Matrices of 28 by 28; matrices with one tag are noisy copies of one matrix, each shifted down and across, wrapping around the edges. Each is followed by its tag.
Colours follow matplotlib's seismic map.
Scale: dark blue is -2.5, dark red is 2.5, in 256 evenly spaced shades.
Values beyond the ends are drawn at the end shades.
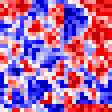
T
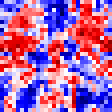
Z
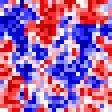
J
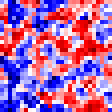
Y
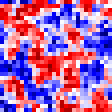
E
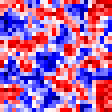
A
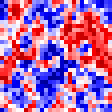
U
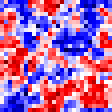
J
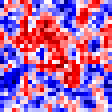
U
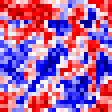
Z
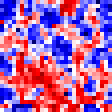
U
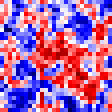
U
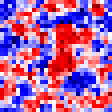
A
